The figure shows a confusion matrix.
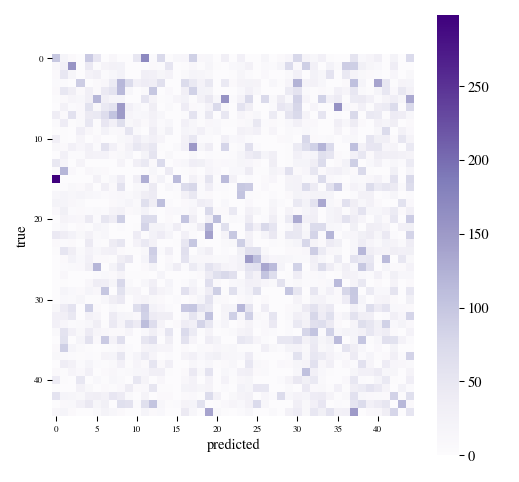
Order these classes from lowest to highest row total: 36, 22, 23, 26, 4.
36, 23, 4, 22, 26
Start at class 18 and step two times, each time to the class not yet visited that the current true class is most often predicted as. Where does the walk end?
11
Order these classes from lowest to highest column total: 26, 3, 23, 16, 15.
15, 3, 26, 23, 16
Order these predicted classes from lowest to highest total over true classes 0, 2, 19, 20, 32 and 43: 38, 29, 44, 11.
29, 38, 44, 11
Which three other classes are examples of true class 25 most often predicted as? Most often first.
24, 41, 12
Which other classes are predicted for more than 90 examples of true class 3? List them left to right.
8, 30, 37, 40
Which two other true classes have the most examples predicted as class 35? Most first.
6, 28
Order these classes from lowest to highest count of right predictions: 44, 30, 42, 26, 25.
30, 44, 42, 25, 26
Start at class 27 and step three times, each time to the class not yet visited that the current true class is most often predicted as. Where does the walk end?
21
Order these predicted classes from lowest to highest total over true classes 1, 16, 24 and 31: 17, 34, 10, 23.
10, 34, 17, 23
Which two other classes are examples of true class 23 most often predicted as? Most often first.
17, 31
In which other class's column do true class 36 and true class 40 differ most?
1
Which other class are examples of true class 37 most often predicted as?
44
